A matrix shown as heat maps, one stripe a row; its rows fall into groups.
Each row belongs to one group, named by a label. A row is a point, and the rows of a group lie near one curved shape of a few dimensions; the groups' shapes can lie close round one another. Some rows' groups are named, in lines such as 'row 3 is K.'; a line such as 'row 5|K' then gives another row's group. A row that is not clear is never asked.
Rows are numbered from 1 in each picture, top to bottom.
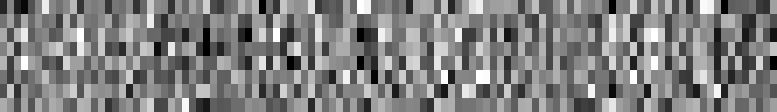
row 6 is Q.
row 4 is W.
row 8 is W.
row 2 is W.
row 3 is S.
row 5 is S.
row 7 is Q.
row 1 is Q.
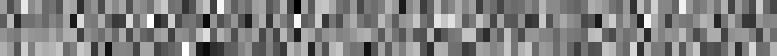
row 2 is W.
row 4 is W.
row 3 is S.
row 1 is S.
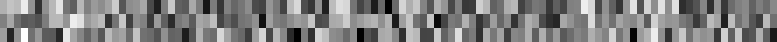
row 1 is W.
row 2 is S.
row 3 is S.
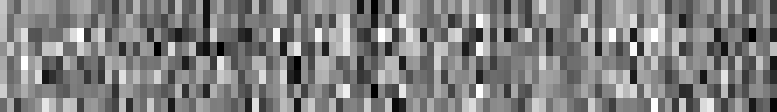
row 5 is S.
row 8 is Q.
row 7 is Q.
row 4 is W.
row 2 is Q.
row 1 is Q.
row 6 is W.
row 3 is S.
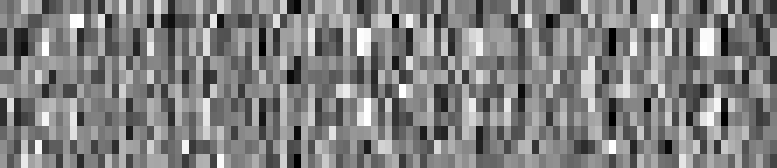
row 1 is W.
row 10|S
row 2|S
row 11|W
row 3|Q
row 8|Q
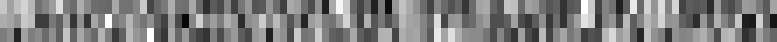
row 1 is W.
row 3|W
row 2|W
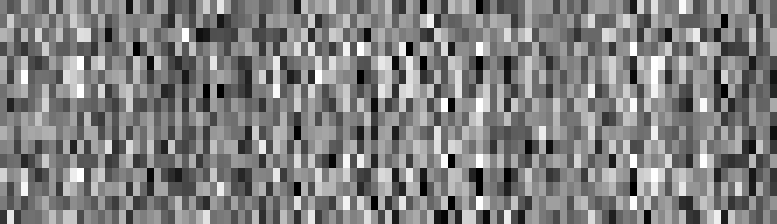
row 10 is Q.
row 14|S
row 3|W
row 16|Q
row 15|Q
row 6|S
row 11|W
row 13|S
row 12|Q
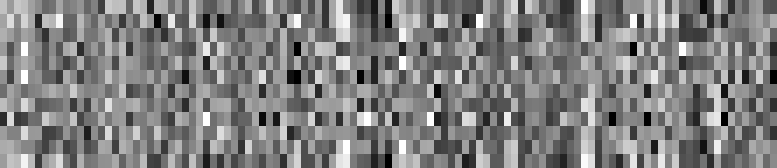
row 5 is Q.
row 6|S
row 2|W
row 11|Q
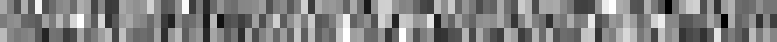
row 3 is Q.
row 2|S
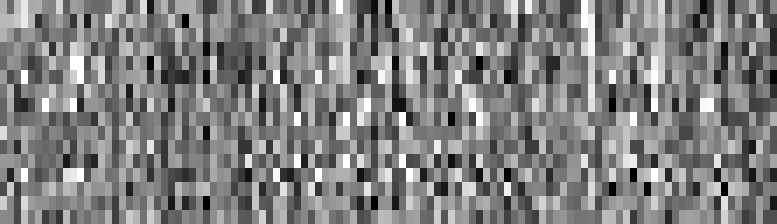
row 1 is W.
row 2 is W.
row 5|S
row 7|Q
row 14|Q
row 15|Q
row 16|W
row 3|Q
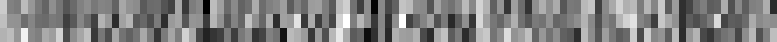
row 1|Q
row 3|W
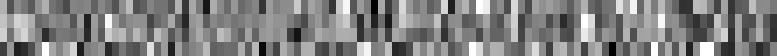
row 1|Q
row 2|W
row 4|Q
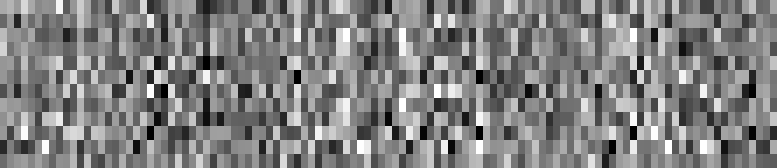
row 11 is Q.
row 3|Q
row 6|S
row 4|Q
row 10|S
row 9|W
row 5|W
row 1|W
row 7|W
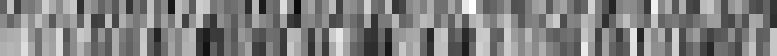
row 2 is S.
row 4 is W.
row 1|Q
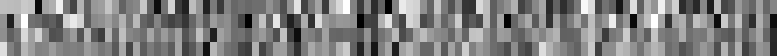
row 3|S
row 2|S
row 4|Q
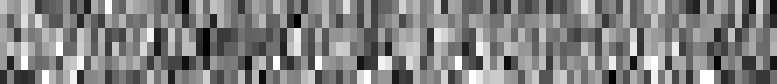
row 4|W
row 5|S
